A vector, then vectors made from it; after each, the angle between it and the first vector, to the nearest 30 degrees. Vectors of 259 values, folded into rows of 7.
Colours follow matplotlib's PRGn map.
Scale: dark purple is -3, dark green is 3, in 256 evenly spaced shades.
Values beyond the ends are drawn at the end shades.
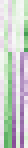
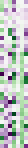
120 degrees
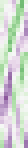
120 degrees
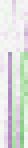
150 degrees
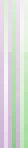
120 degrees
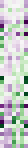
120 degrees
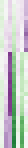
150 degrees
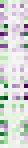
90 degrees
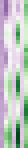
60 degrees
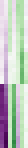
120 degrees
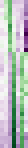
150 degrees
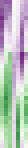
60 degrees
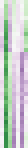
30 degrees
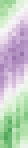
90 degrees
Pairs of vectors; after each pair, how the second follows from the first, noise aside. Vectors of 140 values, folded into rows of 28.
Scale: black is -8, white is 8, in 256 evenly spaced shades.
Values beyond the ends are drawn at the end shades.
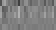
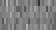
shuffled.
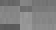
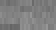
shrunk.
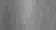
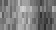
wrapped around, negated, scaled up.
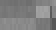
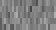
shuffled.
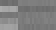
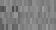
negated, partly zeroed.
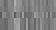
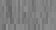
wrapped around, negated, shrunk.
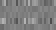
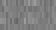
shrunk.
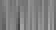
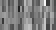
wrapped around, negated, scaled up.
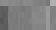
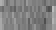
wrapped around, negated.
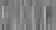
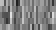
reversed, scaled up.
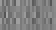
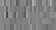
negated, partly zeroed.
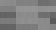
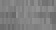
shrunk.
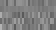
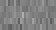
negated, partly zeroed.
